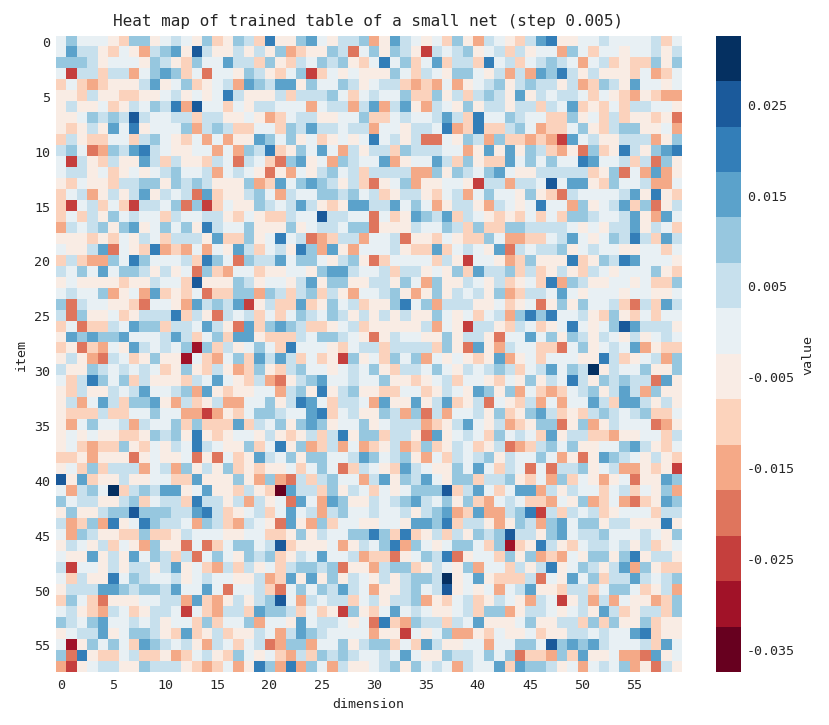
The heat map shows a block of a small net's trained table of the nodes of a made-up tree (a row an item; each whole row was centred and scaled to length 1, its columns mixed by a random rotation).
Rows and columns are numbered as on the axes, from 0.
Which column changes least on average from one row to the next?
53
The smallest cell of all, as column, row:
21, 41
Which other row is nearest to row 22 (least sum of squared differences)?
36
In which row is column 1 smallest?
55
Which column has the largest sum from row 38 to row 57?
37
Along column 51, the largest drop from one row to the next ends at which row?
31
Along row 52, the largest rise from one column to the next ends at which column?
28
